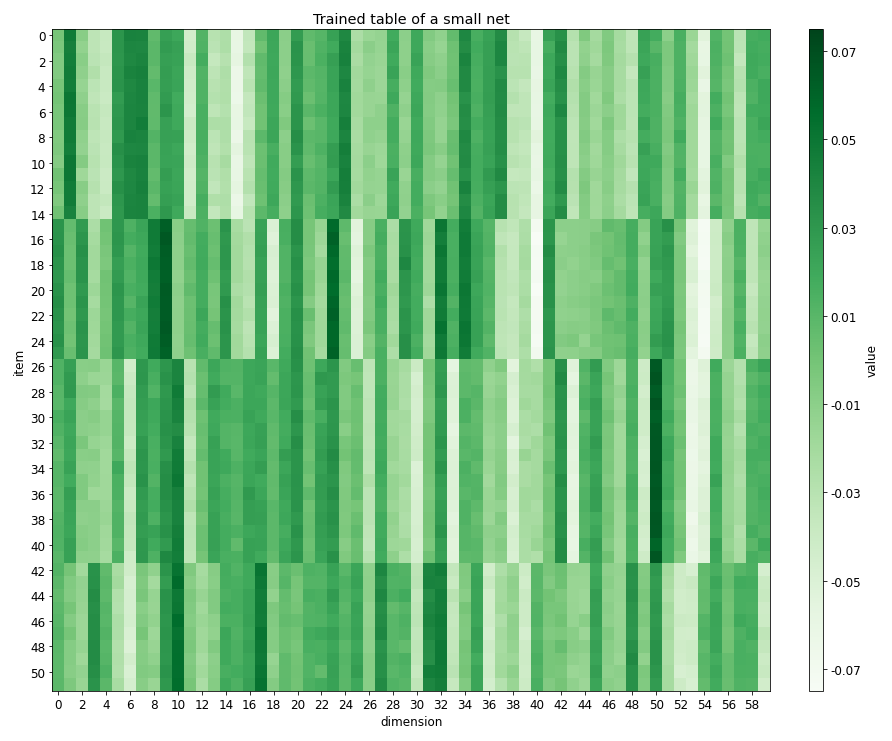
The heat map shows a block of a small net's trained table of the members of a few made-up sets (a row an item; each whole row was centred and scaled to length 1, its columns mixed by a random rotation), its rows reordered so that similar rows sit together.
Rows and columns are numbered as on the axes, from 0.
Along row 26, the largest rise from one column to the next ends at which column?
50
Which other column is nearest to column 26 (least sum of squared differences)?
47
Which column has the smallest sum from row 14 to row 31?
54
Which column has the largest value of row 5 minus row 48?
6
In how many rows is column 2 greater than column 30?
37
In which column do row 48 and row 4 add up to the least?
39
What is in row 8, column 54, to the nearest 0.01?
-0.06
